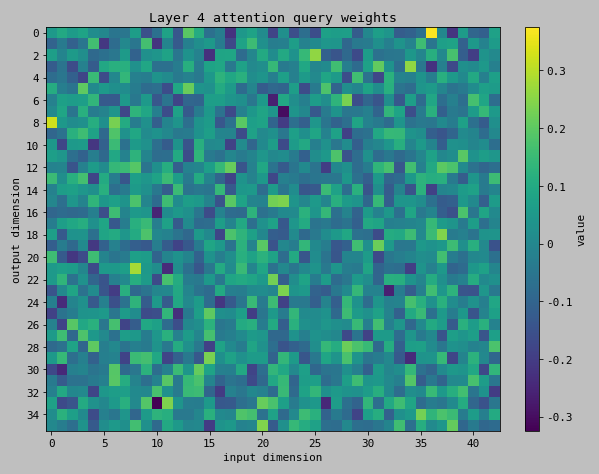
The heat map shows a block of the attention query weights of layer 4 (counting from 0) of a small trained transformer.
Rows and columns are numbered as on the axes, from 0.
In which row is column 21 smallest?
6
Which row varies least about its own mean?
17
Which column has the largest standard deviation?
22
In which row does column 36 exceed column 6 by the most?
0
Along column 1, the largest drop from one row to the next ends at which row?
30
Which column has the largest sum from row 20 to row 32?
29
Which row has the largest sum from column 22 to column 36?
32
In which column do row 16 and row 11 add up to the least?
10
